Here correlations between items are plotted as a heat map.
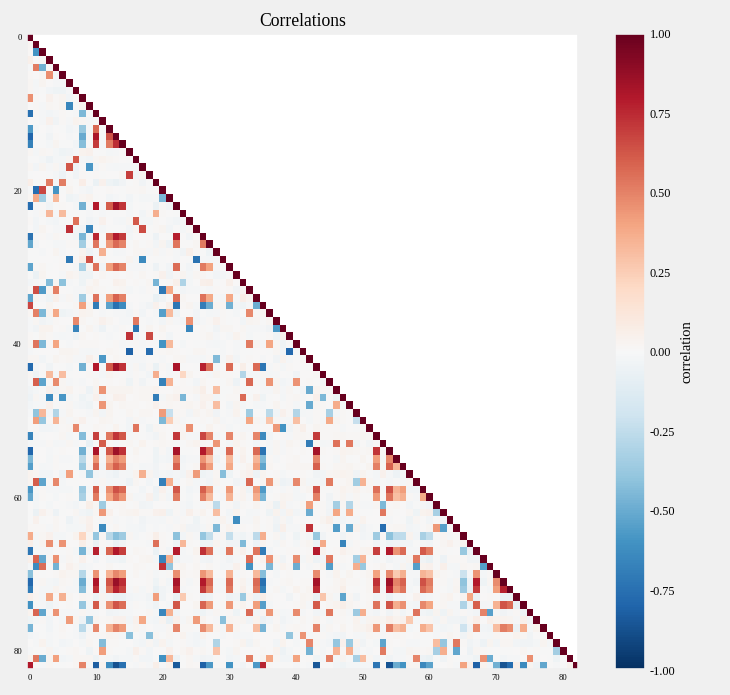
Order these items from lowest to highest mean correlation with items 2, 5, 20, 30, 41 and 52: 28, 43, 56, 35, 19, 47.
35, 47, 28, 19, 56, 43
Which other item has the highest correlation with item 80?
53
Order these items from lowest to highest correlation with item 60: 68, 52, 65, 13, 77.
65, 68, 77, 52, 13
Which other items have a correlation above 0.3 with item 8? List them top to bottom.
0, 35, 82
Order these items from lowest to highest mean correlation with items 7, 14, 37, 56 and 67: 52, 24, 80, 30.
80, 24, 30, 52
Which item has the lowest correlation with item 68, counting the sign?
20
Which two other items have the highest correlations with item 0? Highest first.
82, 35
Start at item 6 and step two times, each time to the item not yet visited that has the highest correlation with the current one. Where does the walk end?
17
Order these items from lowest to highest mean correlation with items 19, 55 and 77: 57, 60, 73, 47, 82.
82, 47, 57, 73, 60
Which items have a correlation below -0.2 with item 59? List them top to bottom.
0, 8, 35, 65, 82
